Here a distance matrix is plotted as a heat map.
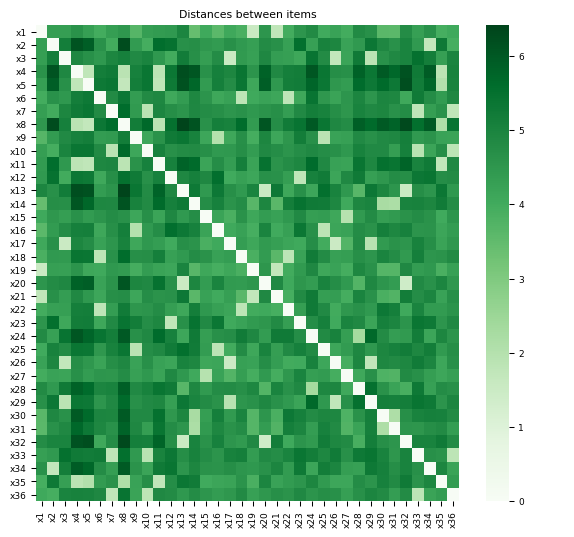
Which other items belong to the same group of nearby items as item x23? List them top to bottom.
x12
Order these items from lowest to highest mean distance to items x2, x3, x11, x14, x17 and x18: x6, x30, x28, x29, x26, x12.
x26, x29, x6, x30, x12, x28
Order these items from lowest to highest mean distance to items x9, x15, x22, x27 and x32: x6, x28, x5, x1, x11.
x6, x1, x28, x11, x5
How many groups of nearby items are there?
12
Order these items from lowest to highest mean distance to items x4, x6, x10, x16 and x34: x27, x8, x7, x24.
x7, x27, x8, x24
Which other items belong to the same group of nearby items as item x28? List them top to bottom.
x24
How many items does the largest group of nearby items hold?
5
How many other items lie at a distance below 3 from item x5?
4
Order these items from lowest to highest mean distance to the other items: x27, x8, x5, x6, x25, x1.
x1, x27, x6, x25, x5, x8
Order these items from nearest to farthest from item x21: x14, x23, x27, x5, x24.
x14, x27, x5, x23, x24
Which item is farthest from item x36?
x8
